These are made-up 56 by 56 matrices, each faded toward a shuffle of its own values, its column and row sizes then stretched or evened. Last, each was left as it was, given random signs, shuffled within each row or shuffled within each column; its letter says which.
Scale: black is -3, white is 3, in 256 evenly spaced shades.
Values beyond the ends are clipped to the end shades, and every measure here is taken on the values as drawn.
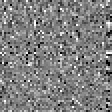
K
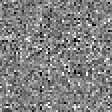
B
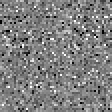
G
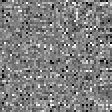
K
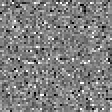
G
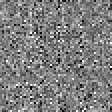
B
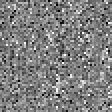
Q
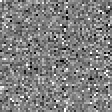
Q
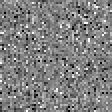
Q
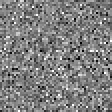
G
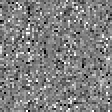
Q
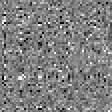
K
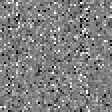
Q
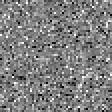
G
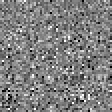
K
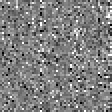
Q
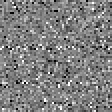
G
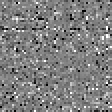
B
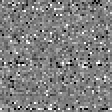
G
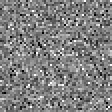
G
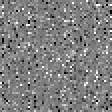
Q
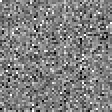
Q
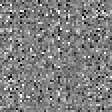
B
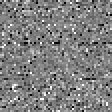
G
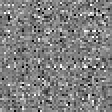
K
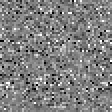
G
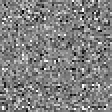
B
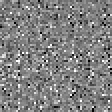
B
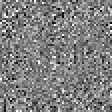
K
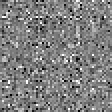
K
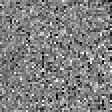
Q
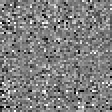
B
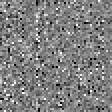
Q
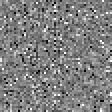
Q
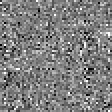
B
